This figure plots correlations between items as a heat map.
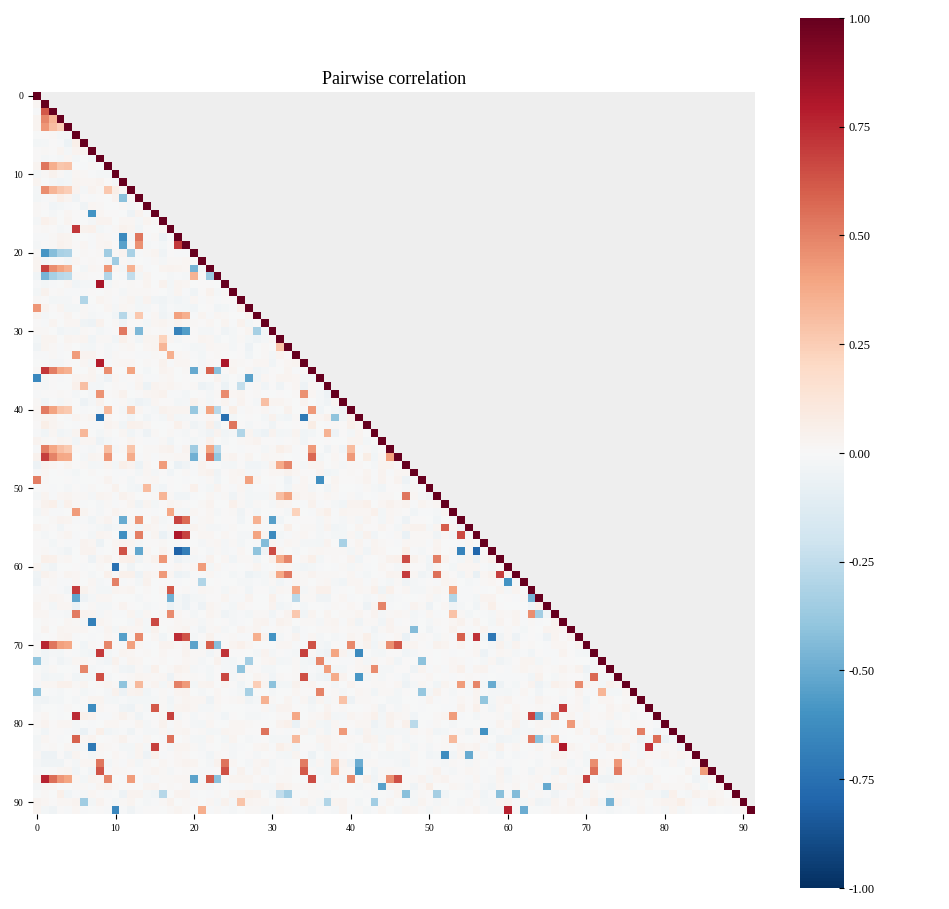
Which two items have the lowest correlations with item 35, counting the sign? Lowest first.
20, 23
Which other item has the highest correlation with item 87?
1
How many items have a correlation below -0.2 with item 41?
8
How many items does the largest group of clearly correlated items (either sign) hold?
15
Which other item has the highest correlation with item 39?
81
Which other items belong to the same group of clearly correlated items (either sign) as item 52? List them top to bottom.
55, 84
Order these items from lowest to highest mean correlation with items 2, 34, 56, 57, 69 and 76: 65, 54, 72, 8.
65, 72, 8, 54
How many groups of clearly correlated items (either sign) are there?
15
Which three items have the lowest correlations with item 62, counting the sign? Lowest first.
60, 91, 21
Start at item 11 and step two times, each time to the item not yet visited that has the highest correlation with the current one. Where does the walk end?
30
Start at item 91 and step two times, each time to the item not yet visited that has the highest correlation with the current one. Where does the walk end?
21
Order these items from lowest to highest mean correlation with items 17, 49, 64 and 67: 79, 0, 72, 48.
72, 48, 79, 0
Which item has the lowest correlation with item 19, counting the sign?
58
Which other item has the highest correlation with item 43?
73
